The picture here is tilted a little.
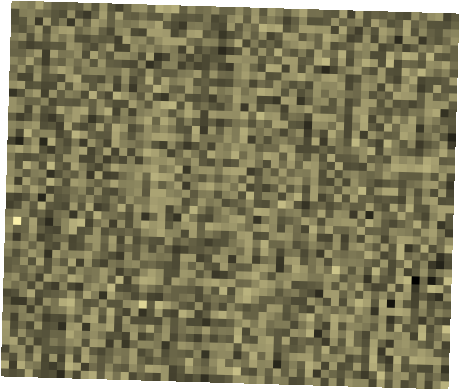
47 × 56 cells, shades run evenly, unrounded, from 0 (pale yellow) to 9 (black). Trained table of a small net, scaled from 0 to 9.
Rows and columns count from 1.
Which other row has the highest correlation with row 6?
15
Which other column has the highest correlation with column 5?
37
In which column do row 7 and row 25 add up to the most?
5
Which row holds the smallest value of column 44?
17
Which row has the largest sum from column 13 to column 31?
8
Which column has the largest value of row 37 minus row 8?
52
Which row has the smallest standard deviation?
2
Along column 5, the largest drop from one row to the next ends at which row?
26
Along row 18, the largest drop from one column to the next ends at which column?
6
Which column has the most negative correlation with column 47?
21
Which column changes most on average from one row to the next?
41
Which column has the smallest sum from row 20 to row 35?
19
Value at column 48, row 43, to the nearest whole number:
7
